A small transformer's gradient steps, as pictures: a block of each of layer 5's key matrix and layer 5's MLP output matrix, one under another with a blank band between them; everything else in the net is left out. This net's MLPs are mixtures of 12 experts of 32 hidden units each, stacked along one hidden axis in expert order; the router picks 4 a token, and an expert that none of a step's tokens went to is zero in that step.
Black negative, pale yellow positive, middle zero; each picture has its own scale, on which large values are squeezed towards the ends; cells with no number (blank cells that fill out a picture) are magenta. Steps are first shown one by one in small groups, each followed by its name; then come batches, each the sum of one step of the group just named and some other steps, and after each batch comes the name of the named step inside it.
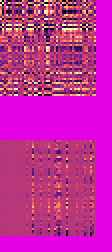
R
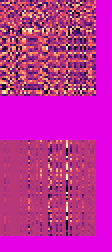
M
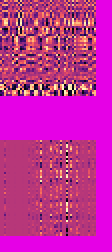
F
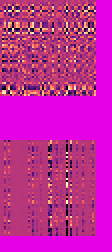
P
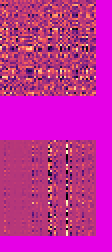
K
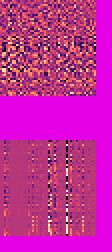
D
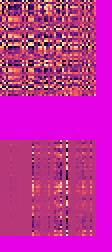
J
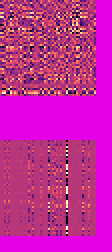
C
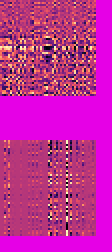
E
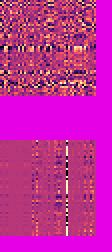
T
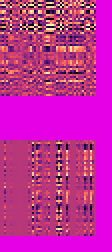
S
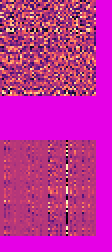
C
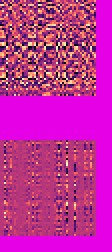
S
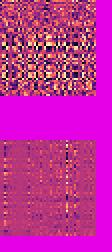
F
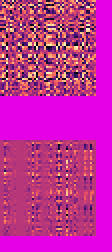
S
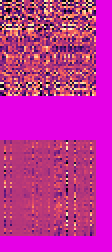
R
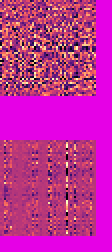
K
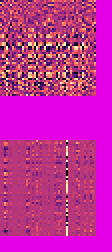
T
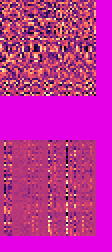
D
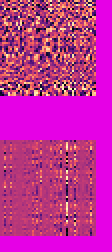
F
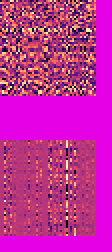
M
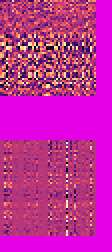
E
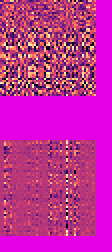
E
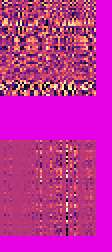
F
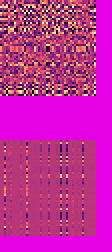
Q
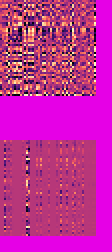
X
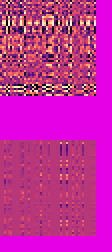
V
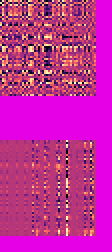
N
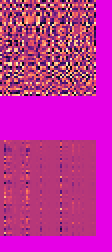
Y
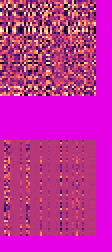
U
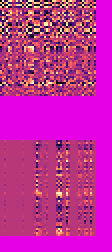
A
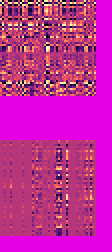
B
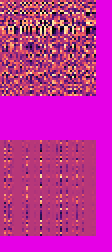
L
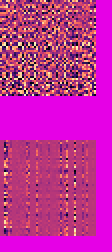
Q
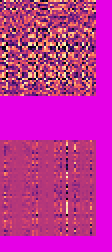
Y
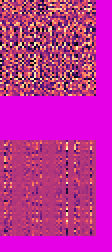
L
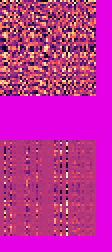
X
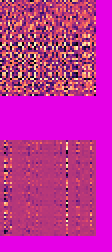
V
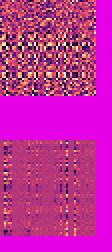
Q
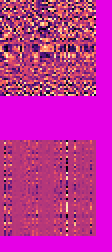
Q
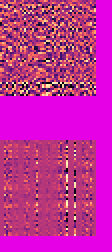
Q
